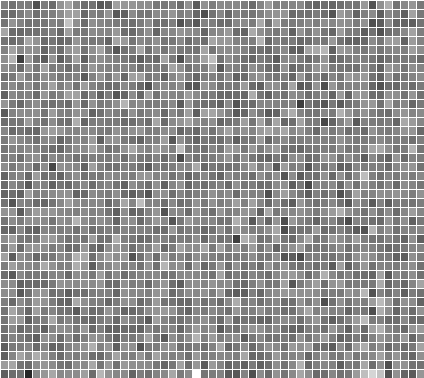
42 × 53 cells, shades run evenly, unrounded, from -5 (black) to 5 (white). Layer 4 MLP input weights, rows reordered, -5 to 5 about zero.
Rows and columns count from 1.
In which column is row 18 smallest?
23
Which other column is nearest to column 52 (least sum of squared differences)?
32
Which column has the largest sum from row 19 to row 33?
25
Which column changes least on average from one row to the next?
8
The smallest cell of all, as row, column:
42, 4
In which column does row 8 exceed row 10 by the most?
41
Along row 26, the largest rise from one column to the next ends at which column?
47
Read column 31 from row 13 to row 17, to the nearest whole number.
-1 1 1 0 0
